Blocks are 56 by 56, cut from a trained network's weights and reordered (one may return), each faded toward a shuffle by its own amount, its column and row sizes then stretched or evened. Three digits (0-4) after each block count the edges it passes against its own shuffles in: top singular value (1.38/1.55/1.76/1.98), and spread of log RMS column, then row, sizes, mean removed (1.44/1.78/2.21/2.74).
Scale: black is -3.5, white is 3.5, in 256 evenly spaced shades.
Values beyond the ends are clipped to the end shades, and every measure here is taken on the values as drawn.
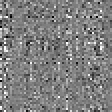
2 4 3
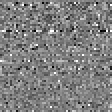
0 0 4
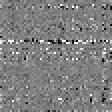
2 2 4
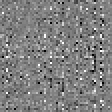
0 4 2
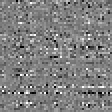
3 3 4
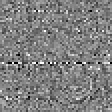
3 0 3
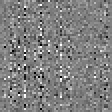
1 4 1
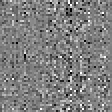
0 4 3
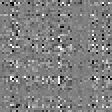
1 4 4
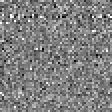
1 0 2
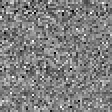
0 0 1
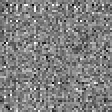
2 1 2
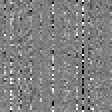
4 4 0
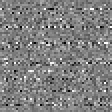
2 0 4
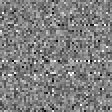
2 0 2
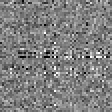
4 1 3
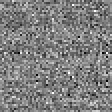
2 0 0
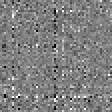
3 3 2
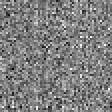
1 1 0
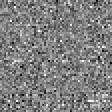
1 0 1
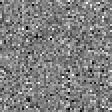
1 1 0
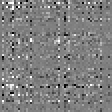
1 4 4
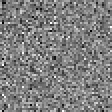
0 2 0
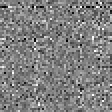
1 2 2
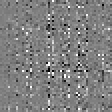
3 4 2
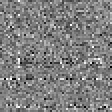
2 1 3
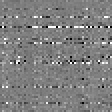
3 1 4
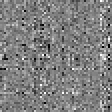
1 3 2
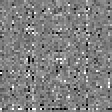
3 3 2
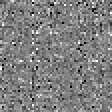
0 3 2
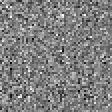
1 1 1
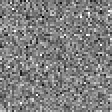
0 1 0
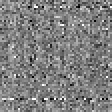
1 0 3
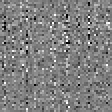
1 4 2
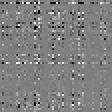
4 4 4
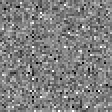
0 0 1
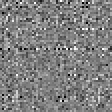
1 2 3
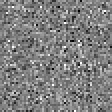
0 2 2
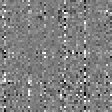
3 4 2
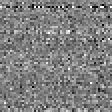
3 1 2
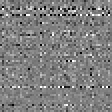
4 2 4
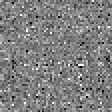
0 2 1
